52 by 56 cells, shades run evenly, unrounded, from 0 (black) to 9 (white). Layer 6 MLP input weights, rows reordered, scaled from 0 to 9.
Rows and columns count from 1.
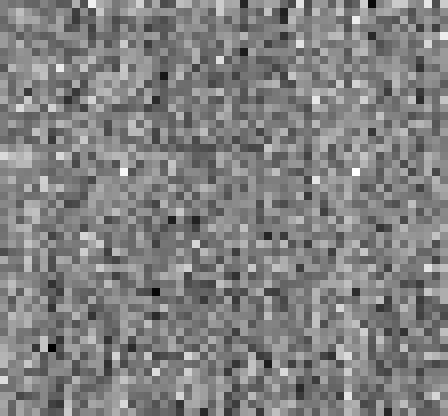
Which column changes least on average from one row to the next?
50
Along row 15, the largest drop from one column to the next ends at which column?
24
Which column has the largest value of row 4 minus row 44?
7
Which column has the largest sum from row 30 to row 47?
44
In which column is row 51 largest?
16
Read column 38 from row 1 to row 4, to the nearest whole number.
8 6 5 4
